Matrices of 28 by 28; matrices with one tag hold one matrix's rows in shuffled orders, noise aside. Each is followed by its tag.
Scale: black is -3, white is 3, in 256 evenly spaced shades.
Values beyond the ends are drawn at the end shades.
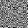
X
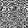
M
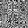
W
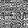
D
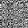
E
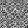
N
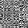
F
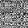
D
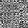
F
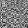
N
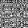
D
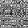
D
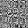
W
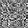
M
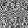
N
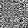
F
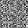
M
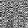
E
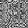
W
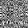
E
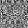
N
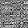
D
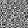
N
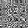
W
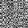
E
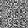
W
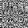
E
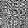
W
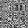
W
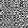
F
